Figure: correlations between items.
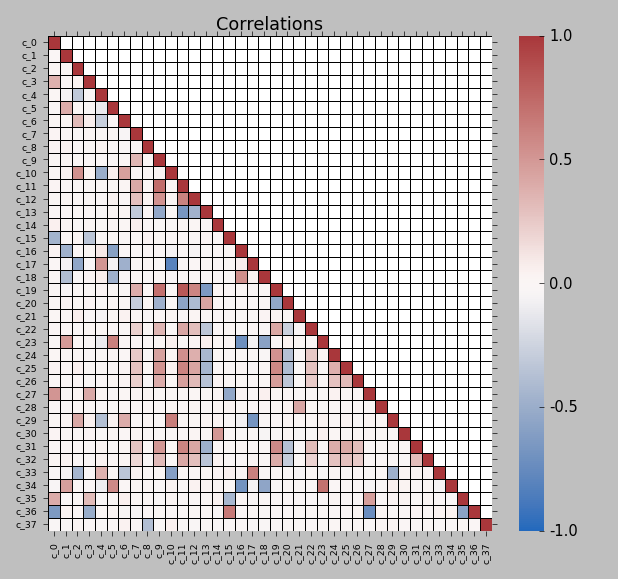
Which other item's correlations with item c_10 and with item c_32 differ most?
c_17
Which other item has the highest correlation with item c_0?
c_27
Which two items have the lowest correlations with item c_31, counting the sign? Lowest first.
c_13, c_20
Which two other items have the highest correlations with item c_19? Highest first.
c_11, c_9
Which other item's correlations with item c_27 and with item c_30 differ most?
c_36
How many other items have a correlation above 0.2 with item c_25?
10
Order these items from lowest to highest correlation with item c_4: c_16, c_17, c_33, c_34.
c_34, c_16, c_33, c_17
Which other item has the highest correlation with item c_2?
c_10
